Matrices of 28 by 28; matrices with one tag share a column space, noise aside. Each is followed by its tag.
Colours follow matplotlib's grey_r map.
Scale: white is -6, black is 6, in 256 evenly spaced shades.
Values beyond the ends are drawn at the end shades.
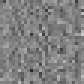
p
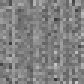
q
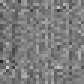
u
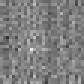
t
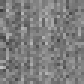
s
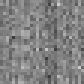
t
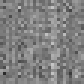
u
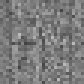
s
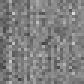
s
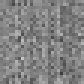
t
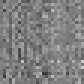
u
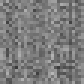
u
